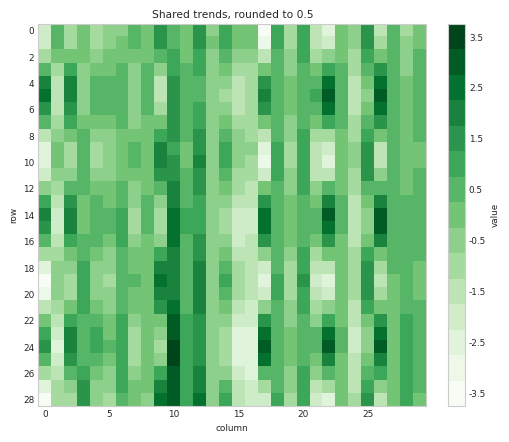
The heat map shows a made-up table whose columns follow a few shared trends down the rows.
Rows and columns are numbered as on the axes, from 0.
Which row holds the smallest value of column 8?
28
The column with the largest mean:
10
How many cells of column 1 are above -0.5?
5
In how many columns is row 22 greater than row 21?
12
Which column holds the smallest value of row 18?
0
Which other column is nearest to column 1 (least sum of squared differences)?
15
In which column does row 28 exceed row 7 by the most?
9
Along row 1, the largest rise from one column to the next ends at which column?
18
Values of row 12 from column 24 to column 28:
-1 0.5 0.5 0.5 0
